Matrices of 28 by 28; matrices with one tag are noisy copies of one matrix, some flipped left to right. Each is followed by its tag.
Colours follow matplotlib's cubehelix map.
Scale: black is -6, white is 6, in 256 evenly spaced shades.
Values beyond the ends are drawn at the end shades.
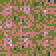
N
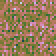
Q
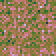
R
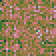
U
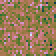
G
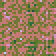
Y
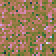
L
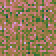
Q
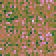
G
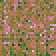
L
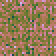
Q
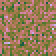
L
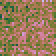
G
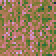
G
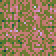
U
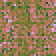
L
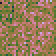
G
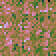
N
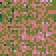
G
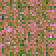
L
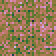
Q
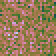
G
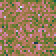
U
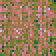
U
